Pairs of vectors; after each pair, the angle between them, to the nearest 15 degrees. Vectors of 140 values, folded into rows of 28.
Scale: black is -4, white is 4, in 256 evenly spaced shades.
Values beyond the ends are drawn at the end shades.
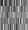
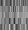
60 degrees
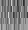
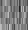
75 degrees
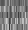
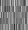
105 degrees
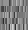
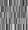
60 degrees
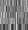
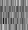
105 degrees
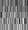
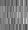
90 degrees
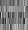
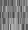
60 degrees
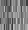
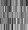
15 degrees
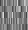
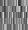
30 degrees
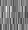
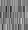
150 degrees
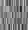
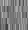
120 degrees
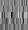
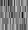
75 degrees
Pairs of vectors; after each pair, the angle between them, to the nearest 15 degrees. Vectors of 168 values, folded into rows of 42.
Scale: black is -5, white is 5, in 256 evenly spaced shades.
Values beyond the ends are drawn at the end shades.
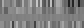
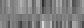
75 degrees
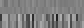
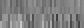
45 degrees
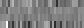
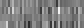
45 degrees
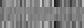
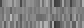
30 degrees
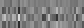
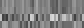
105 degrees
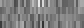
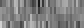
135 degrees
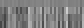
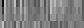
105 degrees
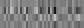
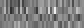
150 degrees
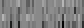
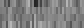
105 degrees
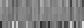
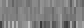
45 degrees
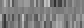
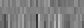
60 degrees
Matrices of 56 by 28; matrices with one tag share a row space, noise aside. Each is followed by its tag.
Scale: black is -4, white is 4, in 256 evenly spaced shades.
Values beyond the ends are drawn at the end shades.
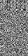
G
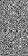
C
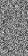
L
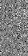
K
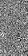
K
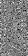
K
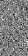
L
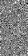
K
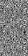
G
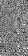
K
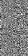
K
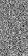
C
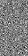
L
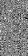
K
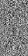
C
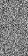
L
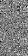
K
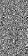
L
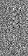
C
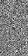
C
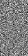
L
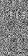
C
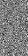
L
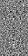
C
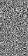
G
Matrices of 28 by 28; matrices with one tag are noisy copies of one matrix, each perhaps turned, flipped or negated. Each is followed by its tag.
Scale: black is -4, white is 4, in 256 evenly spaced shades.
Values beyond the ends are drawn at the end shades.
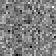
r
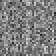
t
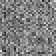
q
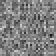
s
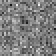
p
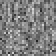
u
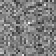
p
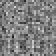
u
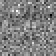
p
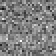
r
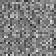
q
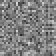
s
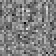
u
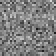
p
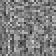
u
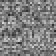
u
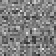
p
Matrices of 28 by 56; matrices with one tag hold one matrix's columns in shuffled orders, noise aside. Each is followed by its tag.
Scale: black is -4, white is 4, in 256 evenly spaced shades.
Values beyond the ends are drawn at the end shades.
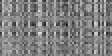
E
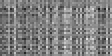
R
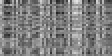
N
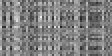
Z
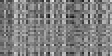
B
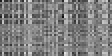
B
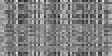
B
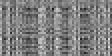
R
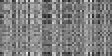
B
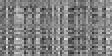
R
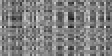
Z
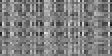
E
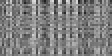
N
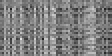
R
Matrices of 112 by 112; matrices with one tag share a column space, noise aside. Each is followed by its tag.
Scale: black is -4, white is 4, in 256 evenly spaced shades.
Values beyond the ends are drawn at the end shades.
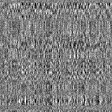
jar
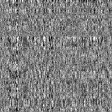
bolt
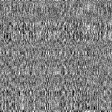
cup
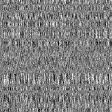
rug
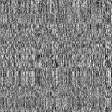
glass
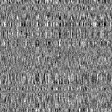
rug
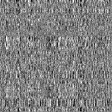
bolt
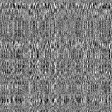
jar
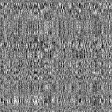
jar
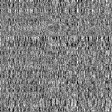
bolt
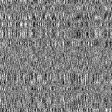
rug
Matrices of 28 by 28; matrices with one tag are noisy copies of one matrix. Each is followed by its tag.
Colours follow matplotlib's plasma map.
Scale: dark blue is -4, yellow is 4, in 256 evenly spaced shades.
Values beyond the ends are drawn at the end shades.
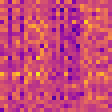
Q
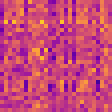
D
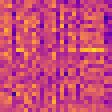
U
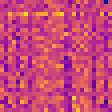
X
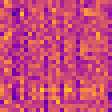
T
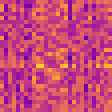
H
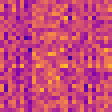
H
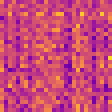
X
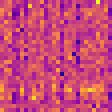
T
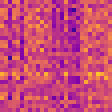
Q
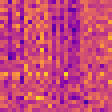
Q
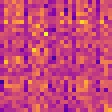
D
